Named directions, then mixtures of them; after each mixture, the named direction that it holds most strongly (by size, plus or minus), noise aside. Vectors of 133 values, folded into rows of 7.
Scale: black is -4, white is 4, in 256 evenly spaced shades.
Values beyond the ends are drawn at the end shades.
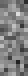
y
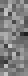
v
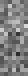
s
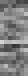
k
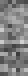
k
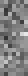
v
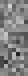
v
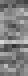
k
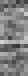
k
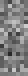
s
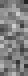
y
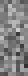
s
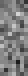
y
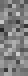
s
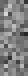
v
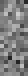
y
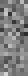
v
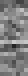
k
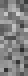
y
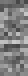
k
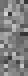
v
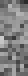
y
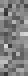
v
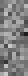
v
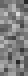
y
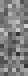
s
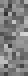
v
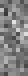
v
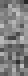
y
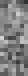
y
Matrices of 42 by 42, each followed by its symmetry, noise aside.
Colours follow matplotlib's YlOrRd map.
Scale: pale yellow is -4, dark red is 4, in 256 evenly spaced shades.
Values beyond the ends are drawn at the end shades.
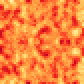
mirrored top to bottom.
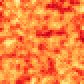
no symmetry.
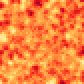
antisymmetric.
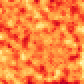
antisymmetric.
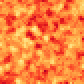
antisymmetric.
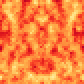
mirrored left to right.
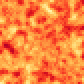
antisymmetric.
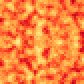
mirrored top to bottom.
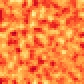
antisymmetric.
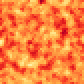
antisymmetric.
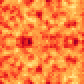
mirrored top to bottom.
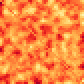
no symmetry.
